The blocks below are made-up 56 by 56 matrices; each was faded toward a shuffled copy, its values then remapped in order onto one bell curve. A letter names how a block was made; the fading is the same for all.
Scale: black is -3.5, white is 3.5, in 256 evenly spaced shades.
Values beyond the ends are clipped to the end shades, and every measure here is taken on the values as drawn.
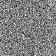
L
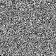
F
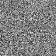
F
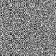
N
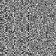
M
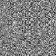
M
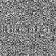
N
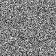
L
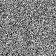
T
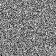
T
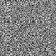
N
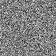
T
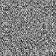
M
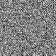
L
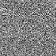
N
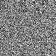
T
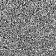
F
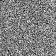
T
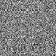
N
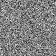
T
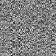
M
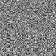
N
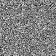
F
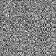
N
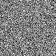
T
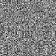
N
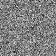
L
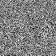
F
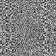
M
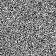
T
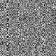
M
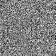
L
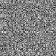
N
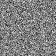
T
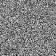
F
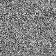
F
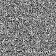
F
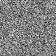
F
